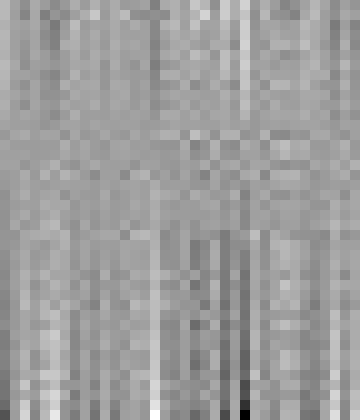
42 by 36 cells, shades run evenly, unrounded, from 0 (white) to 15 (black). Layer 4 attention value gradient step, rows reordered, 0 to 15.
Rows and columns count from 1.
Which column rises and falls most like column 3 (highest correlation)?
16
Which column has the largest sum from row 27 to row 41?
25
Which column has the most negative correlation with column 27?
7
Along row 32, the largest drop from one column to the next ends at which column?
26
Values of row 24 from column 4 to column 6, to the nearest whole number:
5 5 5
